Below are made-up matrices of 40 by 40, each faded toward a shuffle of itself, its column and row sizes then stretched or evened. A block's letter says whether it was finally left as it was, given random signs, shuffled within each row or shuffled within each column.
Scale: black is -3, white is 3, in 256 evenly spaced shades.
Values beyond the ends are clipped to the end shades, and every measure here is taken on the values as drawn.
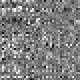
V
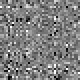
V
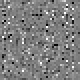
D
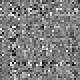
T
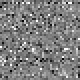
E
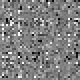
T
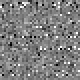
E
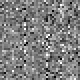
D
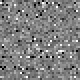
E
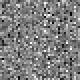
D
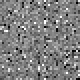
D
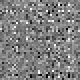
T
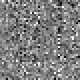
D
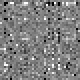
V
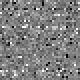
E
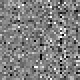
D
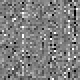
D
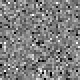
D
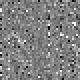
D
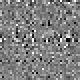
V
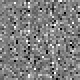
D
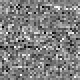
E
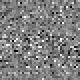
E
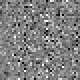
D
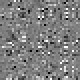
V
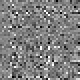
V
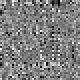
V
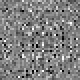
V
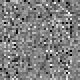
D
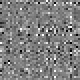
V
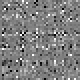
V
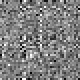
V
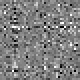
V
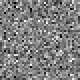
D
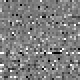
E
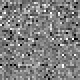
E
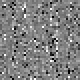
D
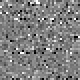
E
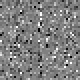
D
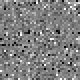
E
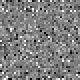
E
